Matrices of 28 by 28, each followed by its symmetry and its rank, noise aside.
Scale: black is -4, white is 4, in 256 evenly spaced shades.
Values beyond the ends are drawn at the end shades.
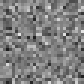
antisymmetric, rank six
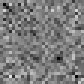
symmetric, rank seven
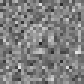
symmetric, rank seven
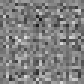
antisymmetric, rank six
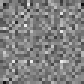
symmetric, rank five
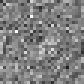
symmetric, rank five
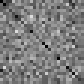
symmetric, rank seven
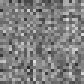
no symmetry, rank seven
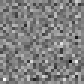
no symmetry, rank seven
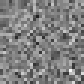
symmetric, rank seven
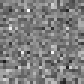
no symmetry, rank seven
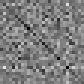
symmetric, rank seven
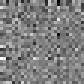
antisymmetric, rank six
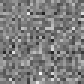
no symmetry, rank five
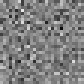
no symmetry, rank five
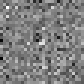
symmetric, rank six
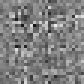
no symmetry, rank six
